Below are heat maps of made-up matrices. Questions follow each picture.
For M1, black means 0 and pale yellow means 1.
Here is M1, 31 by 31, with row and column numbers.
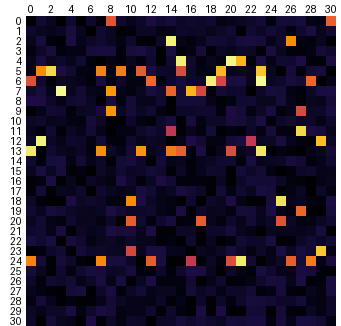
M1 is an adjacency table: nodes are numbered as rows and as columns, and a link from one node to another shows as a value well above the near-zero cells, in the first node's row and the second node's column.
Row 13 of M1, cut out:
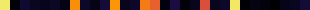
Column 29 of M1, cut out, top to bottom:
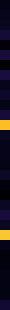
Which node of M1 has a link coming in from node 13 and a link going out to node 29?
node 23
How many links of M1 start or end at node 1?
2
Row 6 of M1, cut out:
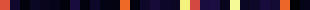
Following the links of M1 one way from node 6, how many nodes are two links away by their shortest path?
8
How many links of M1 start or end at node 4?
3
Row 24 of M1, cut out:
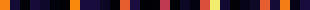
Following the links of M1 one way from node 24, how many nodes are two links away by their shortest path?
10
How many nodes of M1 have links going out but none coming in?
5
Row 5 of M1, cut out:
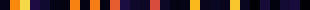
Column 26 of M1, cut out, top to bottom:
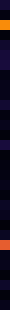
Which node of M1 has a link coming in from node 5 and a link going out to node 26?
node 2
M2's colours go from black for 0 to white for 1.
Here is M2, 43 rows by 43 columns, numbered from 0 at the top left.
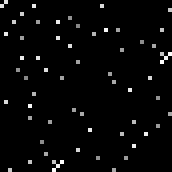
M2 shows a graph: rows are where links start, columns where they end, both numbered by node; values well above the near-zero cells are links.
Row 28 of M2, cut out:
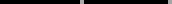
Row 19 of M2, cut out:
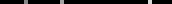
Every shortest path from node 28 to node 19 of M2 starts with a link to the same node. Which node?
node 42
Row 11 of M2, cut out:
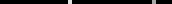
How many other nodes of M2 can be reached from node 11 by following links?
3
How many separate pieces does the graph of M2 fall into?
12
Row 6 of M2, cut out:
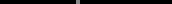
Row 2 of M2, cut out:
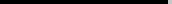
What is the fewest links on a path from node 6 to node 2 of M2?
6
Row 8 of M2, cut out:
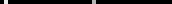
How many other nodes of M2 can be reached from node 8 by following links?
4
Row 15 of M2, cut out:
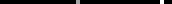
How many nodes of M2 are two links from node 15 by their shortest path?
4
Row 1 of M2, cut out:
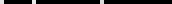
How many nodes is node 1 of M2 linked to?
3
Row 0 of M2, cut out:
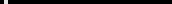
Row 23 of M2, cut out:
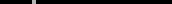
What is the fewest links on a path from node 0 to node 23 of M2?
3
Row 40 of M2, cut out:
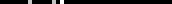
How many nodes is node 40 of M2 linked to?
3
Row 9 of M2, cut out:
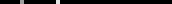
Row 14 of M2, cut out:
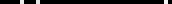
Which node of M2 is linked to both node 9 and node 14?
node 5
